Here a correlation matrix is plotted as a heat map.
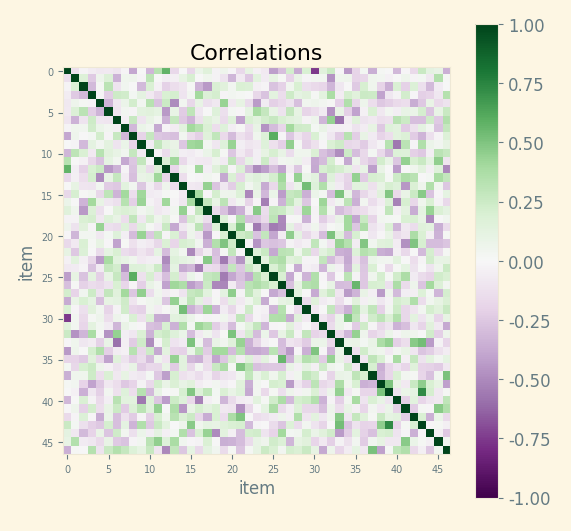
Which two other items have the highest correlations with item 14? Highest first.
29, 17
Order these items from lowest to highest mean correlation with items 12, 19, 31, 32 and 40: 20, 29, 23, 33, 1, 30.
23, 1, 30, 33, 20, 29
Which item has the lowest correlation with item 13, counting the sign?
4
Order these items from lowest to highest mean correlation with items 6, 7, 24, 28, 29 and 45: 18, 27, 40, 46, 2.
18, 2, 27, 40, 46
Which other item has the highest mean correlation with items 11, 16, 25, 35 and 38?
13
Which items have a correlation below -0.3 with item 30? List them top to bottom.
0, 11, 12, 27
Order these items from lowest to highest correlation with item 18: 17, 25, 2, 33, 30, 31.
31, 17, 30, 33, 2, 25
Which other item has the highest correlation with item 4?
19
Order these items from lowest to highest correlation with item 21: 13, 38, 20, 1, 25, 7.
25, 13, 1, 7, 38, 20
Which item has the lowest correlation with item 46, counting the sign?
12
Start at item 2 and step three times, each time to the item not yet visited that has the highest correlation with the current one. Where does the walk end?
17
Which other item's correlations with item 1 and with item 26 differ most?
35
